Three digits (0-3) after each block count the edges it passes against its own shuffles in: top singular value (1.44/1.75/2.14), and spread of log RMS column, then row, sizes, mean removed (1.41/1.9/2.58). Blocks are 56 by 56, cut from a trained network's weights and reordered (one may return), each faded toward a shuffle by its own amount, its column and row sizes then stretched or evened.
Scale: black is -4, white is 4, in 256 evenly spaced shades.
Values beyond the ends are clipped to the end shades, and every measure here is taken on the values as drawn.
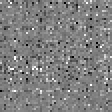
0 1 2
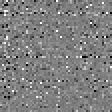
0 2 2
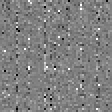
0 2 0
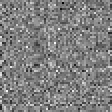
2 1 1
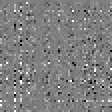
0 3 2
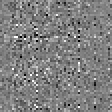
1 3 1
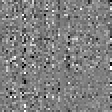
0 3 2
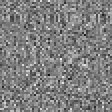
2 0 0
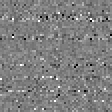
0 0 2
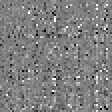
1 2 1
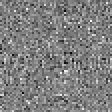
2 0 1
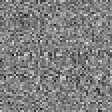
2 0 2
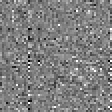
2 2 1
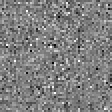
0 2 1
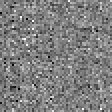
1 1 0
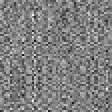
3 2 0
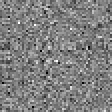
2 1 0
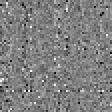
0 2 0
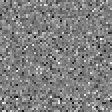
1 0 1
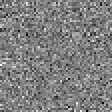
2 0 1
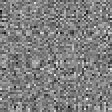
3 1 1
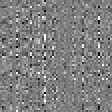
3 3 1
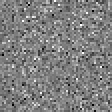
0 2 0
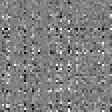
1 3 2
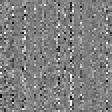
1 3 0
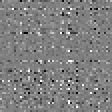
1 2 3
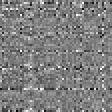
3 1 3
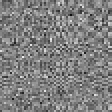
3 1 1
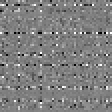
3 2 3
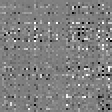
0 3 3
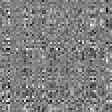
3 3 2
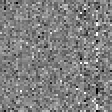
1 2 0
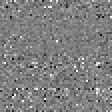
0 1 2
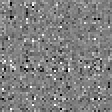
0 2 2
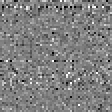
1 1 2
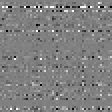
2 1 3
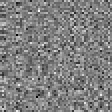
3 2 0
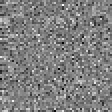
2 1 1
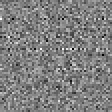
1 1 2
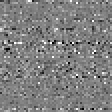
0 0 3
